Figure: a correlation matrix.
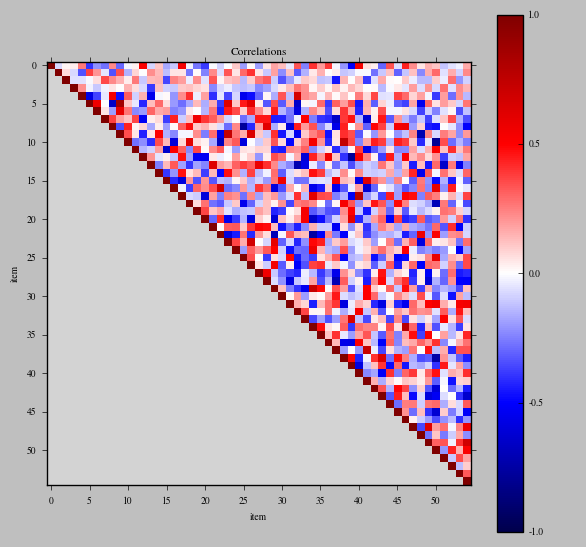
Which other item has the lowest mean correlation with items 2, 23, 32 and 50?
15
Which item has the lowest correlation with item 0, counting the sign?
39
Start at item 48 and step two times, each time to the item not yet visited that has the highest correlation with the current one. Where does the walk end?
16
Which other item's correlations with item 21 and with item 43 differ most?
50
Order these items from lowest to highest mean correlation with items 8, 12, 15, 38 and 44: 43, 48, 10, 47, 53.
53, 47, 48, 43, 10
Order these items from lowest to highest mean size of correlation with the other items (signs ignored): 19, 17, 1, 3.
3, 1, 19, 17
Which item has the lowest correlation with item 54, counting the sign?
43
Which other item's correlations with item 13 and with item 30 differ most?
21
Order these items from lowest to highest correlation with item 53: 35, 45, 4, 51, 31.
45, 35, 4, 51, 31
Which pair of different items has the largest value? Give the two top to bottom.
5, 9
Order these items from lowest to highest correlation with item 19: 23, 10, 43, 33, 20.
23, 10, 43, 20, 33
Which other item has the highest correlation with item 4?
32
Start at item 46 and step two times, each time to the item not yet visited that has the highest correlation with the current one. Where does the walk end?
29
